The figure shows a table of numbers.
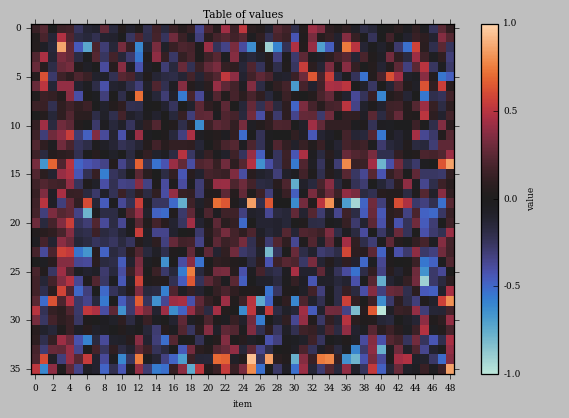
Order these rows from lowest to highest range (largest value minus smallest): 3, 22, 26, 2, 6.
22, 3, 6, 26, 2
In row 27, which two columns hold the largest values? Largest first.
3, 48
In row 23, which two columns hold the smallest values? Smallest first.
27, 6
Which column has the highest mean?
4
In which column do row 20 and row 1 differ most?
24
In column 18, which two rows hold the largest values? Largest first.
25, 26
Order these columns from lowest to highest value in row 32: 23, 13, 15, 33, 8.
15, 8, 33, 13, 23
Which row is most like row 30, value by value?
13
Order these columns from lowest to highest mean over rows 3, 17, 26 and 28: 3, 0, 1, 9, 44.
9, 1, 44, 0, 3
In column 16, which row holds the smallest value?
29
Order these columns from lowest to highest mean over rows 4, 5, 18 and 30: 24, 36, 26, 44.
26, 24, 44, 36
